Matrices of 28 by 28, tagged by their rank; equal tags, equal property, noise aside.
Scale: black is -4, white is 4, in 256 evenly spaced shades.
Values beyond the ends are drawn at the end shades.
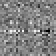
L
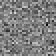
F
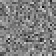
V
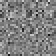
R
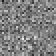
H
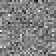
V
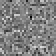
V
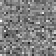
F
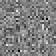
F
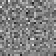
R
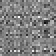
R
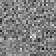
F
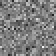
H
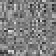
L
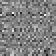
F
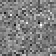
V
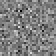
F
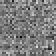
V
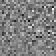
F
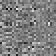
L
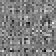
R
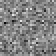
H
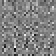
L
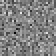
F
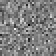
V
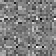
L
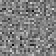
H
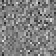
F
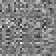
L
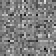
F
